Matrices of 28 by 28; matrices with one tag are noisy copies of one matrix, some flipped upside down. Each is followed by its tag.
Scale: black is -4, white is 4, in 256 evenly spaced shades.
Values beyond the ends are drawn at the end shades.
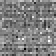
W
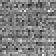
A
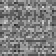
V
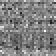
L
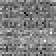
W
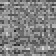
V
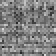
L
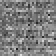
A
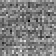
A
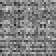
V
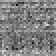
L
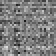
V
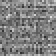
A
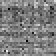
L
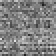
W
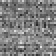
W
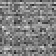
V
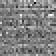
A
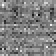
L
